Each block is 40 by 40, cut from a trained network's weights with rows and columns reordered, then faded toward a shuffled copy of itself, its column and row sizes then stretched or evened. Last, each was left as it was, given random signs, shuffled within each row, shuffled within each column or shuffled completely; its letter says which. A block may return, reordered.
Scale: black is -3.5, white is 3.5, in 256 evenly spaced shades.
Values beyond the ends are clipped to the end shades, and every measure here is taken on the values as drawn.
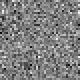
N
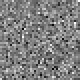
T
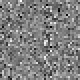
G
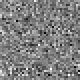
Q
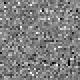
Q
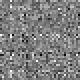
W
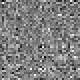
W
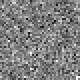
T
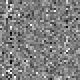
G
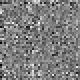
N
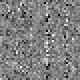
G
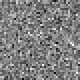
T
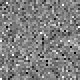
T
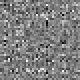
W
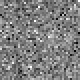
T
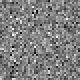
G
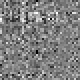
W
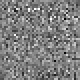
N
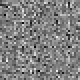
N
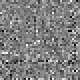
N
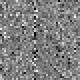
G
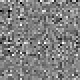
N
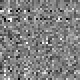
N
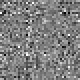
N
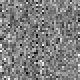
G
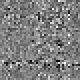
N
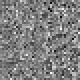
G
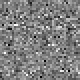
Q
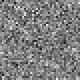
T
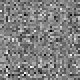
W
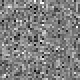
G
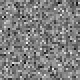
T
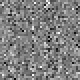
G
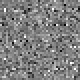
Q
